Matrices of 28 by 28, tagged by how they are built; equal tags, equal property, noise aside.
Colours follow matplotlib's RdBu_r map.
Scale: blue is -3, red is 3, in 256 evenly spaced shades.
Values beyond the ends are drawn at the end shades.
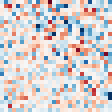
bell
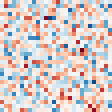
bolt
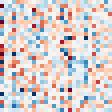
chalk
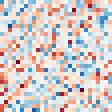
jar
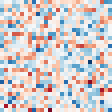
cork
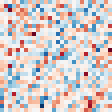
jar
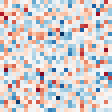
cork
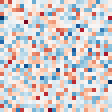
bolt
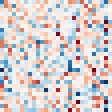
chalk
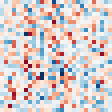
chalk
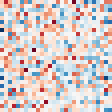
cork
